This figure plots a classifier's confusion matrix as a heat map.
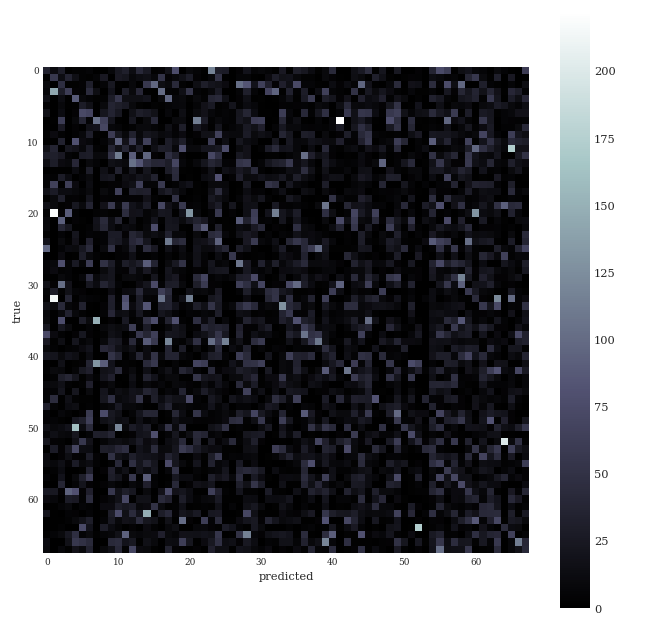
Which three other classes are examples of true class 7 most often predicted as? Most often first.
41, 21, 56
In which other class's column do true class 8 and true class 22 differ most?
15
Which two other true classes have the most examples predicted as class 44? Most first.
2, 65
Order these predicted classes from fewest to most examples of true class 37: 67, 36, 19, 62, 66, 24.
62, 19, 67, 24, 66, 36
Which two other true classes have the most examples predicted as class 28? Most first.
65, 2
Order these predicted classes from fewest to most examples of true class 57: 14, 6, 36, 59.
59, 36, 6, 14
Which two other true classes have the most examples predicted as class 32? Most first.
20, 3
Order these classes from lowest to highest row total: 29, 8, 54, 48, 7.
8, 54, 29, 48, 7
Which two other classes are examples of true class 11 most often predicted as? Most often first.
65, 60
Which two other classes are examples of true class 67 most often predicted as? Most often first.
55, 12
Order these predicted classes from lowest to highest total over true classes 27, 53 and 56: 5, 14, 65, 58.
5, 58, 65, 14
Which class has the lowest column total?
53
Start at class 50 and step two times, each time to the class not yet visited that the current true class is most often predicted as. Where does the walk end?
17
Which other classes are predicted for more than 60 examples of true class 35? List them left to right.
2, 7, 15, 18, 45, 58
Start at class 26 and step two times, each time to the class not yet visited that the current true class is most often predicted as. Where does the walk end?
52
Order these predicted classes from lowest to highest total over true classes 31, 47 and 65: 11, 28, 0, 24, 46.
46, 0, 24, 11, 28
